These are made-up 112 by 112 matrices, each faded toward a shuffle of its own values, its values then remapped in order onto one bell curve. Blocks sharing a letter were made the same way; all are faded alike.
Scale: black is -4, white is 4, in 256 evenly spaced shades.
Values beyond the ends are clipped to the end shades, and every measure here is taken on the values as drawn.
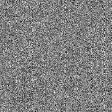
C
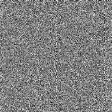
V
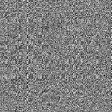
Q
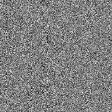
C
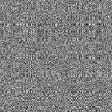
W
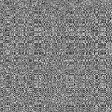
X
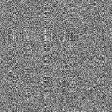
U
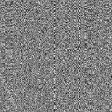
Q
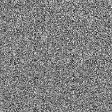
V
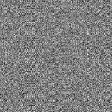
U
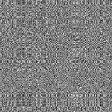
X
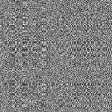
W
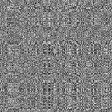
W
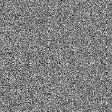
V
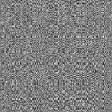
X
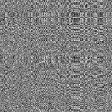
X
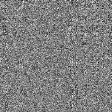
V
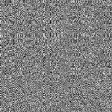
Q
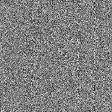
C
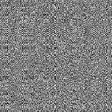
Q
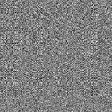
U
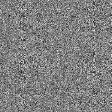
V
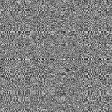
W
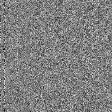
C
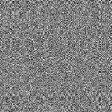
U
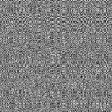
X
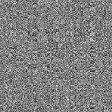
U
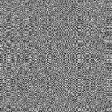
X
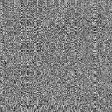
Q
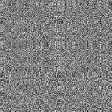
U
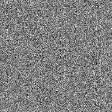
C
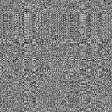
W
